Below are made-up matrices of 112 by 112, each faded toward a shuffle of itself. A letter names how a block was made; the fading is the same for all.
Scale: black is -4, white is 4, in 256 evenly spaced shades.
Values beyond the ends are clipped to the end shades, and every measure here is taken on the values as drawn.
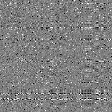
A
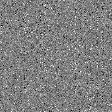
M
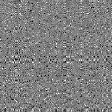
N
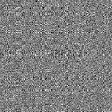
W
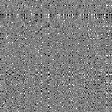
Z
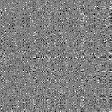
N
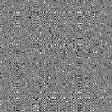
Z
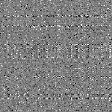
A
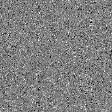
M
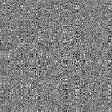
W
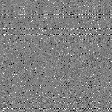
A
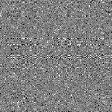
A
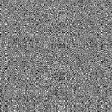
W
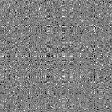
Z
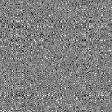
Z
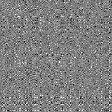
Z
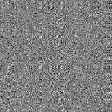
W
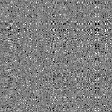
Z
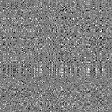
N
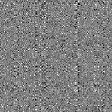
N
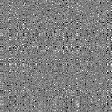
Z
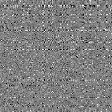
A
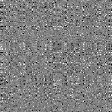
N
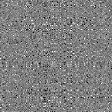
N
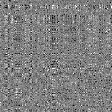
N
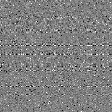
A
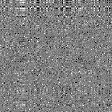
A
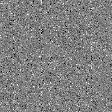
M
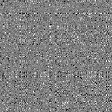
N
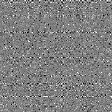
A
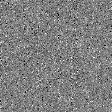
M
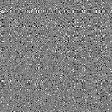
N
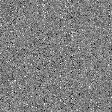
M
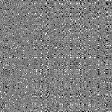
Z
